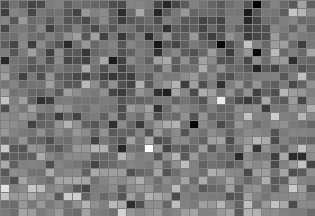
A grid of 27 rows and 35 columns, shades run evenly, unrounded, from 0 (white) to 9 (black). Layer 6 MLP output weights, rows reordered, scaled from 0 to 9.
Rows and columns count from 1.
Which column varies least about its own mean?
2
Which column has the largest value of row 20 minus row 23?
33
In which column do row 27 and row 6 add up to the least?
28
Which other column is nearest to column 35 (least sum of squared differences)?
11
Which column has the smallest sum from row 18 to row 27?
17
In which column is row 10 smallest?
34
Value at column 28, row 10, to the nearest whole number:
5
